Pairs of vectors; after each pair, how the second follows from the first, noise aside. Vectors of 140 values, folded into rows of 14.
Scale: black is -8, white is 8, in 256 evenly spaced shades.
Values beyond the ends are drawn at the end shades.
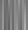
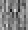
wrapped around, negated, scaled up.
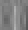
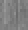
wrapped around, shrunk.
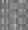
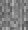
reversed.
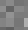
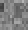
reversed, negated.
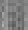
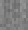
reversed, shrunk.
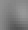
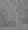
wrapped around, shrunk.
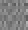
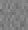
reversed, shrunk.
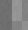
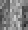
wrapped around, negated, scaled up.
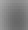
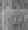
wrapped around.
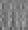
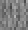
reversed, negated.
